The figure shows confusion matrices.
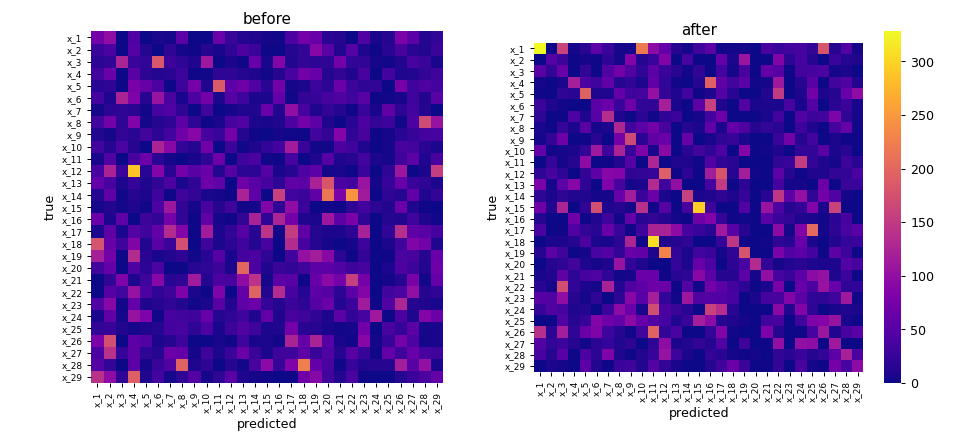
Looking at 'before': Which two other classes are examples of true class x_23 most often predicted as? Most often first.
x_26, x_2
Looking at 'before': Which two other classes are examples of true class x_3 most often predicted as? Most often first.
x_6, x_10
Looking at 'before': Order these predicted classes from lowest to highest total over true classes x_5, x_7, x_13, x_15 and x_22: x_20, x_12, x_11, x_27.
x_12, x_27, x_20, x_11
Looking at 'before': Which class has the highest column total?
x_4
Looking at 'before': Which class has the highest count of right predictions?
x_17
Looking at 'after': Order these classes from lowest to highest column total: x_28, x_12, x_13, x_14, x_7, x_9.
x_13, x_14, x_28, x_7, x_9, x_12
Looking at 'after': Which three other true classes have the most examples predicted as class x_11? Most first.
x_18, x_26, x_24
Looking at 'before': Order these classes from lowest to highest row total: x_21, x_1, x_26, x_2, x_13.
x_2, x_1, x_26, x_13, x_21
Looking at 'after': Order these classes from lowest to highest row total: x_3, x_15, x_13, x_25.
x_3, x_13, x_25, x_15
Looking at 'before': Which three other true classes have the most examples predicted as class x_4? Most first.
x_12, x_29, x_19
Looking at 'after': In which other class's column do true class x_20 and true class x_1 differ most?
x_10
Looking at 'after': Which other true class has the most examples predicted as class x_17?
x_12
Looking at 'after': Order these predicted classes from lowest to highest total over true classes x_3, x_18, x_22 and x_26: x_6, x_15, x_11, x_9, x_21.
x_15, x_6, x_21, x_9, x_11
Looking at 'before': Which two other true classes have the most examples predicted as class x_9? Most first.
x_21, x_5
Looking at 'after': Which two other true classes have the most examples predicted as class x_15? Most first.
x_25, x_21
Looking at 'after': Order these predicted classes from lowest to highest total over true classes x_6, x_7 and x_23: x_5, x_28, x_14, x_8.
x_5, x_8, x_14, x_28
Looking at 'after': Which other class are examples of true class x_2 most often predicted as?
x_19
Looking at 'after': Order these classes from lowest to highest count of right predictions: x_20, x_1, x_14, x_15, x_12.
x_20, x_14, x_12, x_15, x_1
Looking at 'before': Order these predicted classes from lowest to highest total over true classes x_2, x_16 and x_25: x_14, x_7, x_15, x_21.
x_15, x_21, x_7, x_14
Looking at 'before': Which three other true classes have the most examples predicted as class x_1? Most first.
x_18, x_29, x_19
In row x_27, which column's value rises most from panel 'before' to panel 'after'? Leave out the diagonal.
x_24
